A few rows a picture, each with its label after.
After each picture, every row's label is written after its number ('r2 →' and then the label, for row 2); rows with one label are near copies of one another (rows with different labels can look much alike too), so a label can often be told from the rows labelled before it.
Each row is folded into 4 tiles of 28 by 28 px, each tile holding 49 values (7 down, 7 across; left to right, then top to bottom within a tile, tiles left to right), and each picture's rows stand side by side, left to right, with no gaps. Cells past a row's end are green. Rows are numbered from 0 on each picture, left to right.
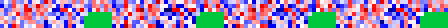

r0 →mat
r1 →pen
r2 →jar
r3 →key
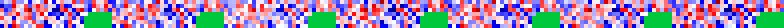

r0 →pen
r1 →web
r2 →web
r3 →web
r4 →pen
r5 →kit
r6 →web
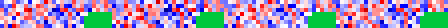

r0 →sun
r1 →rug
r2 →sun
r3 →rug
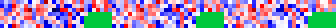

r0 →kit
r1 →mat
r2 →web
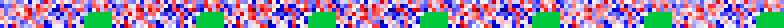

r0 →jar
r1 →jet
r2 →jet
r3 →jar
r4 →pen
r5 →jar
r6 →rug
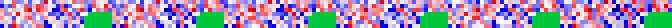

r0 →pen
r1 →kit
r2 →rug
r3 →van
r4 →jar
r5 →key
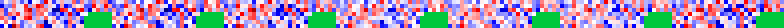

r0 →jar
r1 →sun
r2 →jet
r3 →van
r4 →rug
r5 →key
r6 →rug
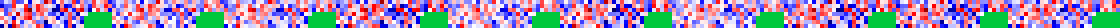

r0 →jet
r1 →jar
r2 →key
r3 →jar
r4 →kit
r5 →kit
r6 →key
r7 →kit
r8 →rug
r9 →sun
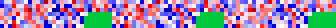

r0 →key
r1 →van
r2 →rug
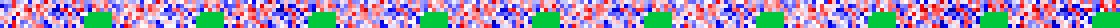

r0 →key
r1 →jet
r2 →web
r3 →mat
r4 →van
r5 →jar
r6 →sun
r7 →kit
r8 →jar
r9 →pen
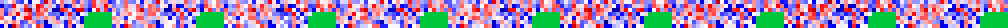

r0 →jar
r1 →web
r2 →rug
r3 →rug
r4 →kit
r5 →van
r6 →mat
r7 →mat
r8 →kit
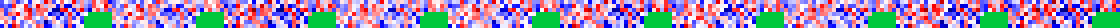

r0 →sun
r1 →sun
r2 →van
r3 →van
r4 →key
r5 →kit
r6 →kit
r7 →van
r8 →pen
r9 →key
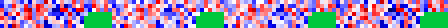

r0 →jar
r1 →jar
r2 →van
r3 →kit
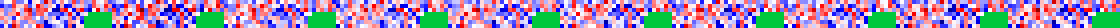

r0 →van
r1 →sun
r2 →sun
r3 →mat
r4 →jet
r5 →mat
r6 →kit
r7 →sun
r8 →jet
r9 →jet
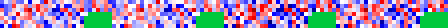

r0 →jet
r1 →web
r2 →jar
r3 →jar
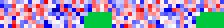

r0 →pen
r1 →jar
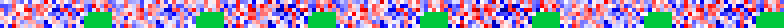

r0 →jet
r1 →sun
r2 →mat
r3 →kit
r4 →pen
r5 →van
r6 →mat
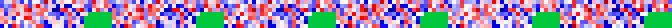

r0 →web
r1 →jar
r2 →jar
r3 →jar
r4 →key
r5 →key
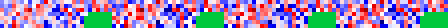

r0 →van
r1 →jet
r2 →rug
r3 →van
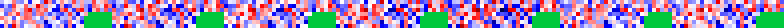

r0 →van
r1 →sun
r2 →sun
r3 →kit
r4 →sun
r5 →van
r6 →jet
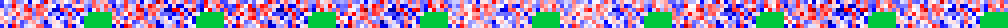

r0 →mat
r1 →mat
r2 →sun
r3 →van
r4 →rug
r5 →kit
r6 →kit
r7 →mat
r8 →web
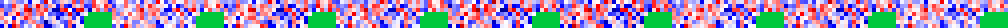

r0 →van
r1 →key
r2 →kit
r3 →sun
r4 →key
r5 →rug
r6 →kit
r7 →key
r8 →web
